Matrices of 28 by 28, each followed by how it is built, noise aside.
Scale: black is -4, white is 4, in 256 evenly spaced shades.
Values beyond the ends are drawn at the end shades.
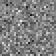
noise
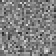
noise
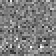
uneven rows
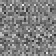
repeating columns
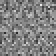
repeating columns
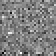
uneven rows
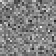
noise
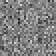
low rank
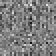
low rank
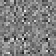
low rank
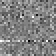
uneven rows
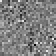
block diagonal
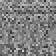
repeating columns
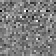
uneven rows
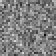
noise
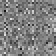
low rank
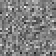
low rank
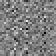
low rank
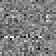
uneven rows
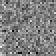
uneven rows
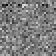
low rank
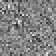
block diagonal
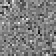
block diagonal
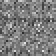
repeating columns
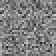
repeating columns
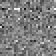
uneven rows
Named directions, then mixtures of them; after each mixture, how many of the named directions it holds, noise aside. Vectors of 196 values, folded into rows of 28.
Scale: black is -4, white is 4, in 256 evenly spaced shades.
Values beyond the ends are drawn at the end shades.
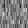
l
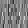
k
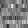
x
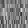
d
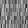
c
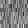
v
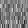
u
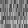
three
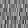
four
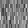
three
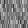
two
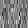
two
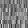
four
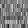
two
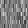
three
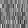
one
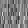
one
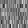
four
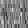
one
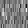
three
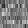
three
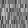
two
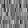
one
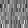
two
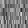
one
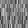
three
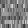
three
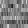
one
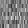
four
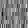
four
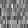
four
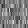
four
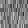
one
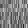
one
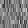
two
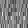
three
